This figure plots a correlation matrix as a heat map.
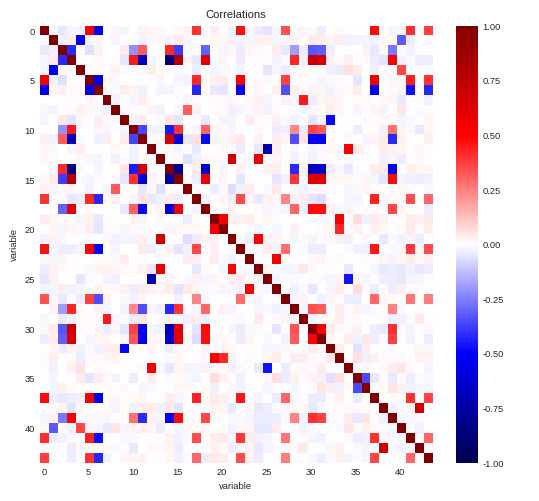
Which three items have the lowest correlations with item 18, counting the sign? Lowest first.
14, 11, 2
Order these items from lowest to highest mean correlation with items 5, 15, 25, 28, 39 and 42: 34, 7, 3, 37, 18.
34, 7, 37, 18, 3
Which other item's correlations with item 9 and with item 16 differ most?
32
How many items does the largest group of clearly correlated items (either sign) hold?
11
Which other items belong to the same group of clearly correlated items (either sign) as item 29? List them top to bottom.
7
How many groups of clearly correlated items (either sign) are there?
12
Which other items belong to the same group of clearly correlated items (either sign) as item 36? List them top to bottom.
35
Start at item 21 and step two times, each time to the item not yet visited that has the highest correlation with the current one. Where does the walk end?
24
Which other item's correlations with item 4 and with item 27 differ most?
1
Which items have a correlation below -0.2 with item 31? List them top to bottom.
2, 11, 14
